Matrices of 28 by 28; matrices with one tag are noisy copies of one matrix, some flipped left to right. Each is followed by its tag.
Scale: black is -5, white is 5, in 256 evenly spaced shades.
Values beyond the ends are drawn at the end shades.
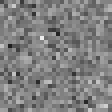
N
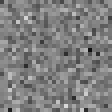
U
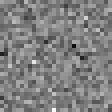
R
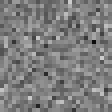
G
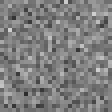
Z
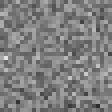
Z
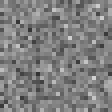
N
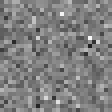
G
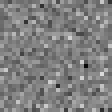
U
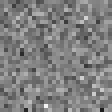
U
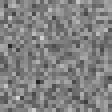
N
